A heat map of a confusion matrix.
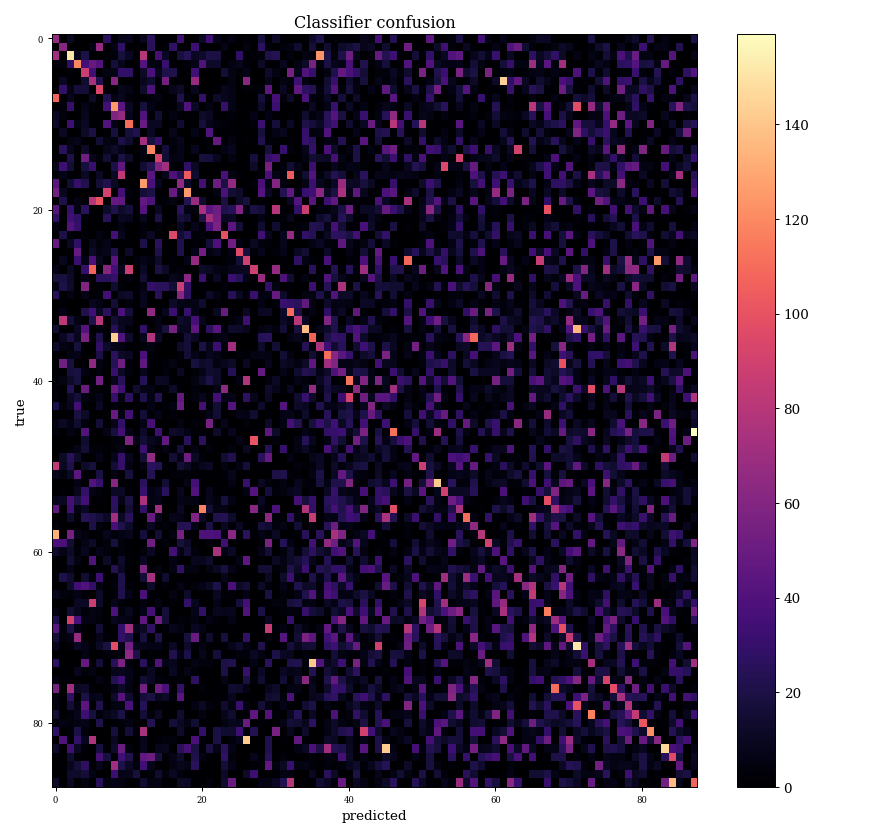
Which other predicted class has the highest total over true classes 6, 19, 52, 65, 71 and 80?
69
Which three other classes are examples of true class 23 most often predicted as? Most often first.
16, 32, 70
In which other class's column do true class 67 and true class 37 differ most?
50
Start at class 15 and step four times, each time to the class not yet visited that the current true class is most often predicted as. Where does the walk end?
36
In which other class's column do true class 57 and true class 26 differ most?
82
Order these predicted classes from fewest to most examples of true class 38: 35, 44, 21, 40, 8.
40, 21, 8, 44, 35
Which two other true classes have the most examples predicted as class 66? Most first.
26, 40
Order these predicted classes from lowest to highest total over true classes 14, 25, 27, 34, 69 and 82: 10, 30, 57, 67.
57, 30, 67, 10
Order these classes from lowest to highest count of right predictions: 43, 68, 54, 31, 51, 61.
51, 31, 61, 54, 43, 68
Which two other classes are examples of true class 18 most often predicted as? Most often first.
7, 39
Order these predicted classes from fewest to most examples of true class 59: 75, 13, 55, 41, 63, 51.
75, 51, 55, 63, 41, 13
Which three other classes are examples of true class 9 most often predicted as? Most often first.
46, 8, 77
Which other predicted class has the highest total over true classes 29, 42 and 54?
17
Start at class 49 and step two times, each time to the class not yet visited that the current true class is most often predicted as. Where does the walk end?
45
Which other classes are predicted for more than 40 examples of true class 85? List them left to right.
8, 29, 74
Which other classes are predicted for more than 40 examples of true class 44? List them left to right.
8, 43, 53, 67, 82
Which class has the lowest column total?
11
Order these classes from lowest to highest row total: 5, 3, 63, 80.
80, 63, 5, 3
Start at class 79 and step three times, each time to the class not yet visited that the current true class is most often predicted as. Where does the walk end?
8
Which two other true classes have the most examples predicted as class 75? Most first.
27, 52
